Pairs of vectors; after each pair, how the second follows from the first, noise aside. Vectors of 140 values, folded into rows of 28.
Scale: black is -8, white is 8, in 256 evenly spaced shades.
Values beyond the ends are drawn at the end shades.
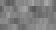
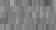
negated, partly zeroed.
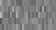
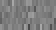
wrapped around, negated, partly zeroed.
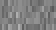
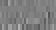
partly zeroed.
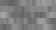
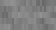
negated, shrunk.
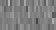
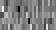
reversed, scaled up.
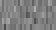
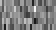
scaled up.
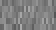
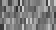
wrapped around, scaled up.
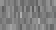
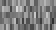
reversed, scaled up.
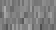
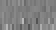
negated, partly zeroed.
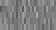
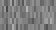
wrapped around.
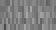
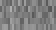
wrapped around.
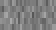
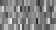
wrapped around, scaled up.
